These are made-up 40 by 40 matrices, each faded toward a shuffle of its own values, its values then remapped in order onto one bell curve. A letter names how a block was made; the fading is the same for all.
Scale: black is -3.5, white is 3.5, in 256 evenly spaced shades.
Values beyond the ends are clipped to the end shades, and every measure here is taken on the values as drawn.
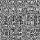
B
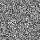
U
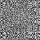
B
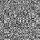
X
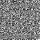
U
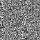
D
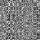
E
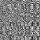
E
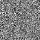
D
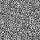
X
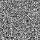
D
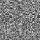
X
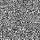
U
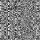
E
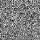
D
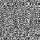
X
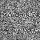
U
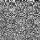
B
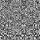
B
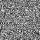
U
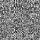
X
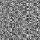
E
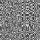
E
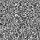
X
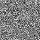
D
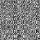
E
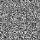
D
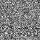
U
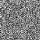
X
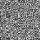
X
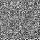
X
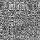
X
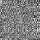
E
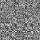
B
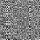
E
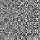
E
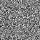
U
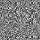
B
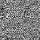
B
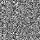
D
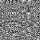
B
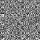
B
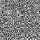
X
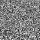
U
